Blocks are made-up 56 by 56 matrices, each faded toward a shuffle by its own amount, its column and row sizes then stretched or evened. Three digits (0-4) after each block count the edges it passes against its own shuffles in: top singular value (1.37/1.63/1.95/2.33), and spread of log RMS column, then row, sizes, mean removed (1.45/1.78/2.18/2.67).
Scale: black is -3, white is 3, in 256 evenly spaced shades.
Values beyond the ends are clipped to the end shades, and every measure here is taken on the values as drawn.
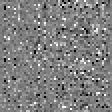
1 4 1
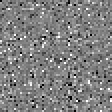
1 1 1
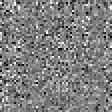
2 3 1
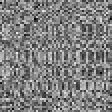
4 0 0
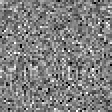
2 0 0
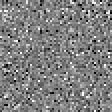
1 1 1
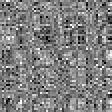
4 3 0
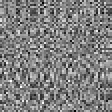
4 1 1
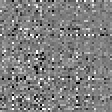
1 4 4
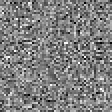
2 1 1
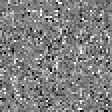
1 1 1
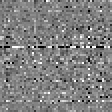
2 1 4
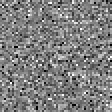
2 0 1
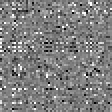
3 1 3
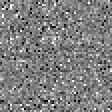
1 0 0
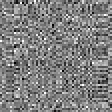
4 0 0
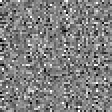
2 3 0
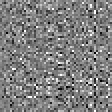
4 4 1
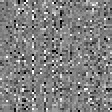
2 4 1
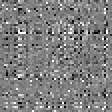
4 3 3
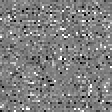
2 0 2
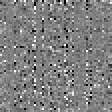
1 4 3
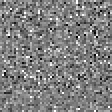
0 2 2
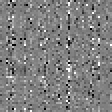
2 4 1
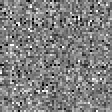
0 1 2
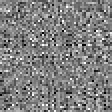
3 1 2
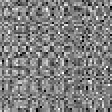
4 2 1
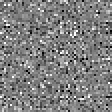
3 1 1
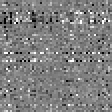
3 2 4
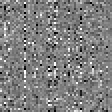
2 4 0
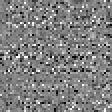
3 0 3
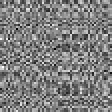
4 0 2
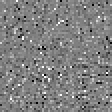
1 1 0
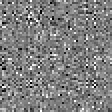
3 2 2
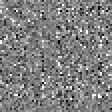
1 3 1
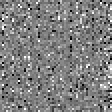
0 4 0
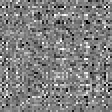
3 2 3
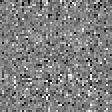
1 2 2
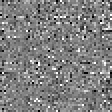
1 2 3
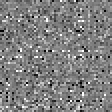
0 1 3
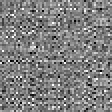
4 2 2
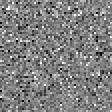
0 0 1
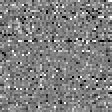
2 0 3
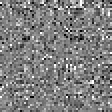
3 2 2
